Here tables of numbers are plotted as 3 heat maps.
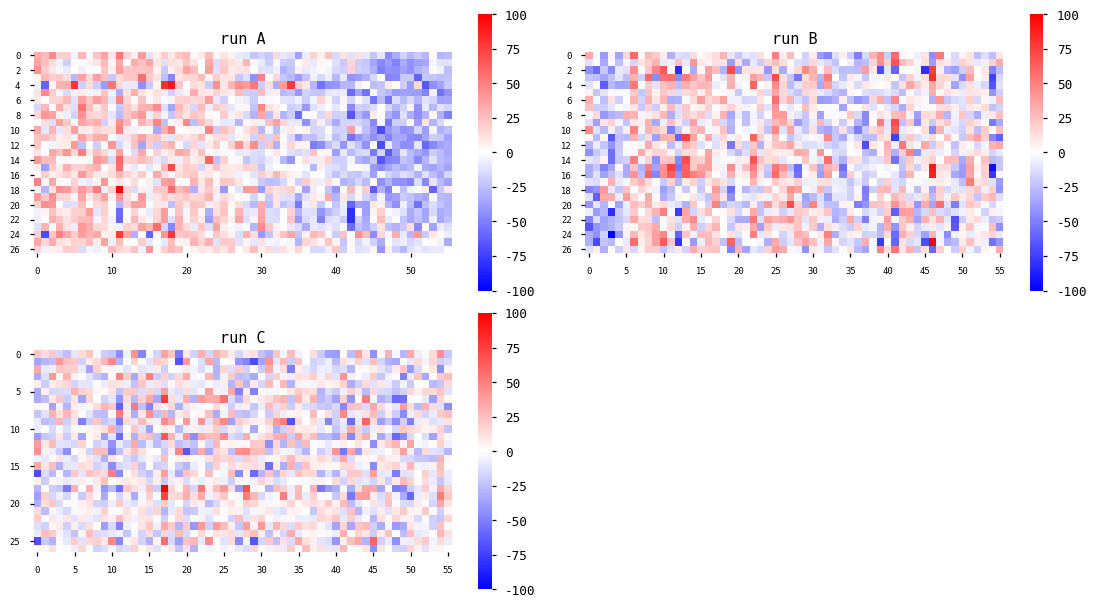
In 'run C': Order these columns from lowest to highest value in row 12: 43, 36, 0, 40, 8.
8, 40, 43, 36, 0
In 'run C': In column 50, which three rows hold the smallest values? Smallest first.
19, 9, 2
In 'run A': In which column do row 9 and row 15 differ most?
18
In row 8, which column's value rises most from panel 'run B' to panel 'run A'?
2
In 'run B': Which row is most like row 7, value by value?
5
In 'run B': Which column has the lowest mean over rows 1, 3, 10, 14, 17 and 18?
37
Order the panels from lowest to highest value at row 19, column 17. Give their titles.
run A, run B, run C
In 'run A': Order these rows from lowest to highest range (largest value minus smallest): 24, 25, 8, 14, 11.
25, 11, 8, 14, 24
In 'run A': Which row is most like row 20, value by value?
8
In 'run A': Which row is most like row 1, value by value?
2
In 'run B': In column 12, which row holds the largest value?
1
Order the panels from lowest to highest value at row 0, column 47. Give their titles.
run A, run C, run B
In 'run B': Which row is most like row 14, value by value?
11
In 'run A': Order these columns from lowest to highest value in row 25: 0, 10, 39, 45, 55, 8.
55, 45, 10, 8, 39, 0
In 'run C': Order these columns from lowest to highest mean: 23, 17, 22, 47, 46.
46, 47, 23, 22, 17
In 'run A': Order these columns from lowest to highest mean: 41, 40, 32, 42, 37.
42, 40, 41, 37, 32
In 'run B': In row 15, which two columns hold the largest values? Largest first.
46, 11
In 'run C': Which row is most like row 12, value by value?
15
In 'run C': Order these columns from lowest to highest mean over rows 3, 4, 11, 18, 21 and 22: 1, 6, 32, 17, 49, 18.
49, 1, 6, 18, 32, 17
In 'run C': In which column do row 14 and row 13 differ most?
41
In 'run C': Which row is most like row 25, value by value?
16
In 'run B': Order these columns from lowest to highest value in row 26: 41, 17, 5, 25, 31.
31, 5, 17, 25, 41
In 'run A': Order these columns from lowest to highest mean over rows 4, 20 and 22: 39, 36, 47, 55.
55, 39, 47, 36
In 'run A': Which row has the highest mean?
24
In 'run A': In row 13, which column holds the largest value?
6
